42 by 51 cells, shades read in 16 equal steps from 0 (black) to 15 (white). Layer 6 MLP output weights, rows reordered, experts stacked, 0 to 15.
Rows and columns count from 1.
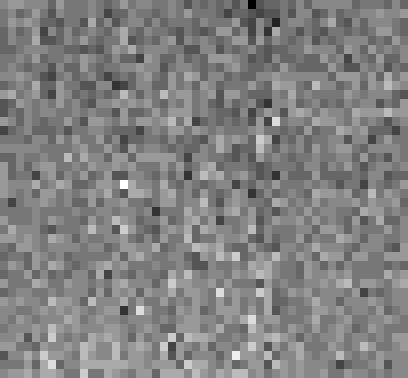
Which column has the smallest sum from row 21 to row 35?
20
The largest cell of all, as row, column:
21, 16
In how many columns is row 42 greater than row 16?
35
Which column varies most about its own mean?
32
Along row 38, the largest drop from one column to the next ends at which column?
23
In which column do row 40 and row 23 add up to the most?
30
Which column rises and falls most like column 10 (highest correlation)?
13
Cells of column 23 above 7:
20
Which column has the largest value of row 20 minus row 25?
28
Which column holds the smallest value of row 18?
24
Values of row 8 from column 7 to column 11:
5 8 6 6 9
